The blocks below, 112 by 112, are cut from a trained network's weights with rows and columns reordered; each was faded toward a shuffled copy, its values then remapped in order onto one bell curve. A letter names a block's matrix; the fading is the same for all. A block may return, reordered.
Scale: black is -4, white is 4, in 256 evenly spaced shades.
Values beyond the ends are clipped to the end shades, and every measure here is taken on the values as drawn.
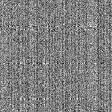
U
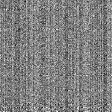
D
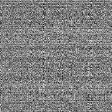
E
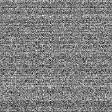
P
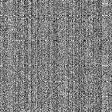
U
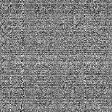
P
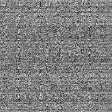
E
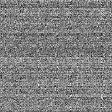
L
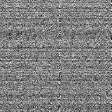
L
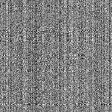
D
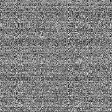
E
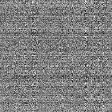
P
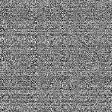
E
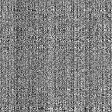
D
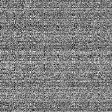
P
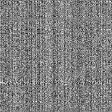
D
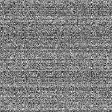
P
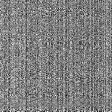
D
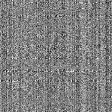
U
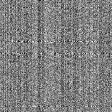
U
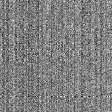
U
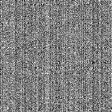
U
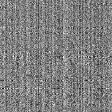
D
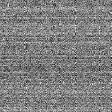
L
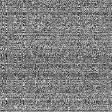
L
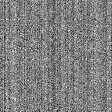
U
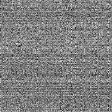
E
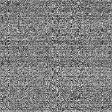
E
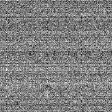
P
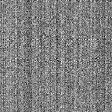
U
